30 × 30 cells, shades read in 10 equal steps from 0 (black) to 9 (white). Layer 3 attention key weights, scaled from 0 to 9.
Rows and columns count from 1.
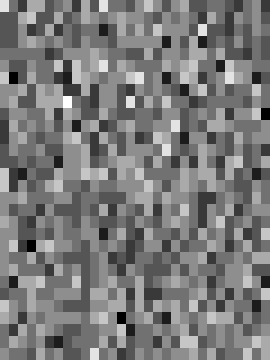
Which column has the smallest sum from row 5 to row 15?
30
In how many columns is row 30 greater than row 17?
10
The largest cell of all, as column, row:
8, 9
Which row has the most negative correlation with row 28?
23
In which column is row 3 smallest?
12
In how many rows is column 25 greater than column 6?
12
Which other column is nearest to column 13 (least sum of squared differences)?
5
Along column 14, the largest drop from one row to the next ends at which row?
27
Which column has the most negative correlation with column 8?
22
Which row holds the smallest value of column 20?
14
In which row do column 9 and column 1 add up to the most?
7
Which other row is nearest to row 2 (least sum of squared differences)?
4
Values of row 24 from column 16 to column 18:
6 3 4
